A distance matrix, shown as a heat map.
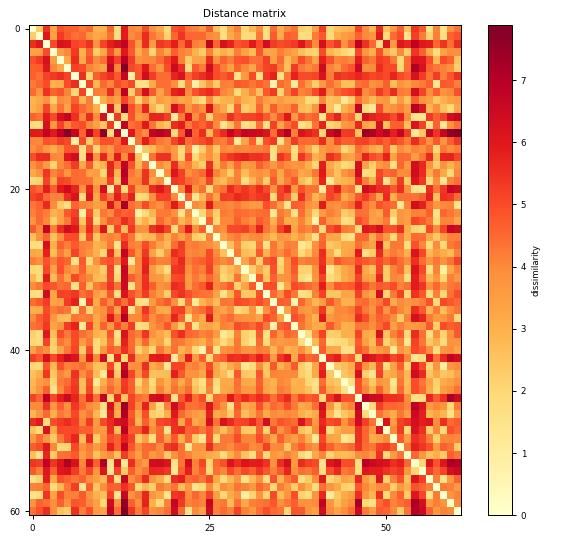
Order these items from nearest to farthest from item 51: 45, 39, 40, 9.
40, 45, 9, 39
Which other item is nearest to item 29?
14
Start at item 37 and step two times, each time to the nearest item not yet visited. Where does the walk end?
7
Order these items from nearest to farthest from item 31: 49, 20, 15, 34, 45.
45, 15, 34, 20, 49
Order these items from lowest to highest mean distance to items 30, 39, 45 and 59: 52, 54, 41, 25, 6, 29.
29, 52, 6, 25, 41, 54
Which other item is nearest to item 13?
54
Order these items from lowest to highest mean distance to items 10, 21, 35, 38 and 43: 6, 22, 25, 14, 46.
22, 14, 6, 25, 46
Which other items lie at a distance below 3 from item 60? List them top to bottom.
4, 5, 22, 36, 52
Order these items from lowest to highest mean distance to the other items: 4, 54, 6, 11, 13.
4, 11, 6, 54, 13
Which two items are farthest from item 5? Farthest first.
13, 54
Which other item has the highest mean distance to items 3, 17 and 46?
6
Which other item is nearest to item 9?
44
